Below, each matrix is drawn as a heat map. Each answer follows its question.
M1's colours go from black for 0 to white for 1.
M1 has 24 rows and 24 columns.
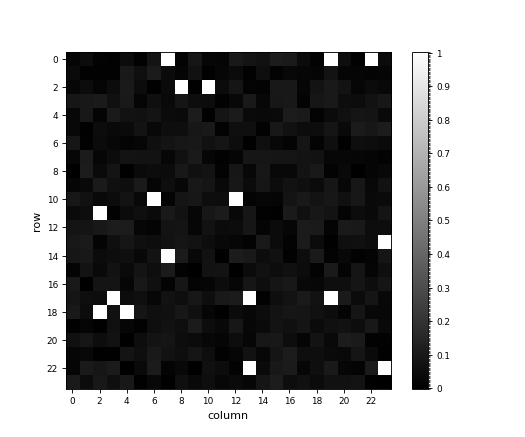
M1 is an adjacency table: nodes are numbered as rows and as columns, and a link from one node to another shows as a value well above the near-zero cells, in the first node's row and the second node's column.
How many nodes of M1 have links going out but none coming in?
5
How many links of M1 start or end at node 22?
3
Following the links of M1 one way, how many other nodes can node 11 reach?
5
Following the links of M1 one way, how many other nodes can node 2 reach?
4
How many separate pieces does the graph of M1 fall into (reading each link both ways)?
9
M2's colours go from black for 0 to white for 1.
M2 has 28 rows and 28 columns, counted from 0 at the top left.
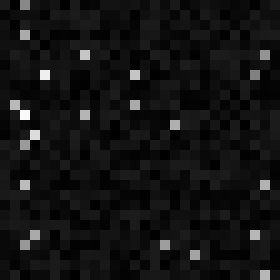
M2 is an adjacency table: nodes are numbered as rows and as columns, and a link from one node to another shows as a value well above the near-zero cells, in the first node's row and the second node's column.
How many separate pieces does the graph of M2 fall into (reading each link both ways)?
8
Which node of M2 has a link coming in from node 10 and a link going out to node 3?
node 13
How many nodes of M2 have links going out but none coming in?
11
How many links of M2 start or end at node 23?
2
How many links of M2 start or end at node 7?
3
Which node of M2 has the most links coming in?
node 2
